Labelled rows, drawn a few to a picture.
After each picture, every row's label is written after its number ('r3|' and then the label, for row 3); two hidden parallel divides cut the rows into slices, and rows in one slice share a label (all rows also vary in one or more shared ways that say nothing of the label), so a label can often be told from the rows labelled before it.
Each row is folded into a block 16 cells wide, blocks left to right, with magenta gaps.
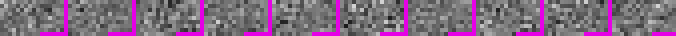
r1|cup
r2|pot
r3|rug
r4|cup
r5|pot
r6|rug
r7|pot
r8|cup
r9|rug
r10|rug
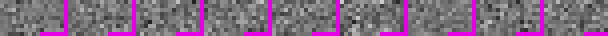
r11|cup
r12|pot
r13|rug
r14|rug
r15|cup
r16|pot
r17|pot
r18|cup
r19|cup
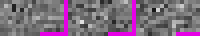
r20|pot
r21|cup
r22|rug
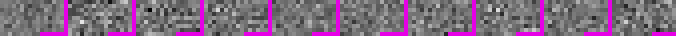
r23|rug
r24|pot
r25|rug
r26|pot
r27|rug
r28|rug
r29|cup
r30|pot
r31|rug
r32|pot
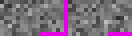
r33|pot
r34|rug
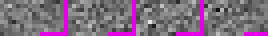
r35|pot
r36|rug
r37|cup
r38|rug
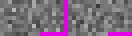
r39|cup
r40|rug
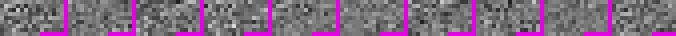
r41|rug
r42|pot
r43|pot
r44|cup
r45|rug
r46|cup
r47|pot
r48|pot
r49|pot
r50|rug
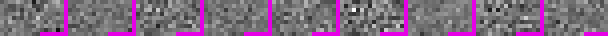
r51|rug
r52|rug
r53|pot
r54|cup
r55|cup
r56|cup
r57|pot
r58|cup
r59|rug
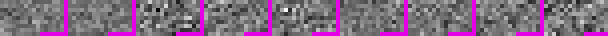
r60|rug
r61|cup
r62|cup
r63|rug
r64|cup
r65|pot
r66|cup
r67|cup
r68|rug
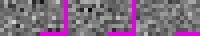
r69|cup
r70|pot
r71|cup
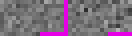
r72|cup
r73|rug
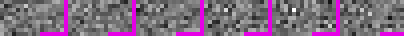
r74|pot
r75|pot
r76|rug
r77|rug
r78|rug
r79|rug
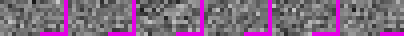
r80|pot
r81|pot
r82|rug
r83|cup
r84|rug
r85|pot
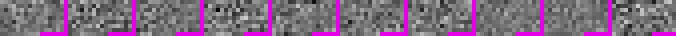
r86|rug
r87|pot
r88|rug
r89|rug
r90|cup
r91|pot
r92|rug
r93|pot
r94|pot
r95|cup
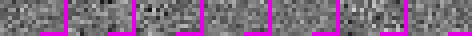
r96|pot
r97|pot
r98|pot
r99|pot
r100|cup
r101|cup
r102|rug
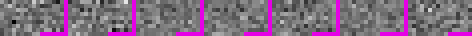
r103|pot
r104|pot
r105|rug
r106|rug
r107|rug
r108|rug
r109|rug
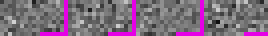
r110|pot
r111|cup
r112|cup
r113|rug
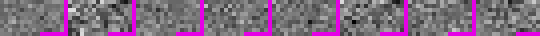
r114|cup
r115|cup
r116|pot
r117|rug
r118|cup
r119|cup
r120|pot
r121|rug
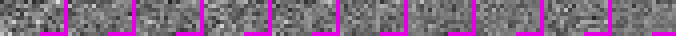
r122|rug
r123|pot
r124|pot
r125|rug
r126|pot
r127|pot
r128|cup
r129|pot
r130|rug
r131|rug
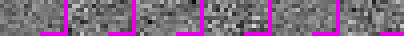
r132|pot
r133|pot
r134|pot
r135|cup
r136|rug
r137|rug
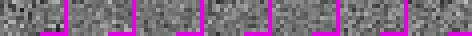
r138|pot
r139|rug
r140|rug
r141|pot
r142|pot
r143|cup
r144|pot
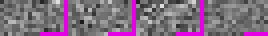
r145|pot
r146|rug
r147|pot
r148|cup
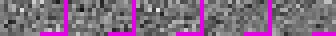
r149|rug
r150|rug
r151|rug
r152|pot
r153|pot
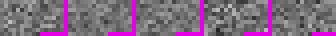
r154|cup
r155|cup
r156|cup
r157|pot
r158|rug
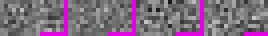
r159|rug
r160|cup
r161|rug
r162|cup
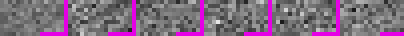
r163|cup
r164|pot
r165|pot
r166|cup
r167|cup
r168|rug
